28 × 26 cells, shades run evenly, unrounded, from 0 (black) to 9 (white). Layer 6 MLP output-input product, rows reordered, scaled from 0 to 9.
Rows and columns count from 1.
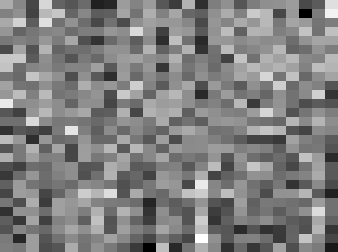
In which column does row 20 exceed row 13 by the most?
9
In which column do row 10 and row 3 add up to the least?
16
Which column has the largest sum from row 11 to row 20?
25
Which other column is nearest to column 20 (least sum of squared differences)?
21
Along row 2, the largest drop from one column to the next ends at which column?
24
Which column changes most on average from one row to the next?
1
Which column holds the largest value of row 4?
11
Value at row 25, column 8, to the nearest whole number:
7
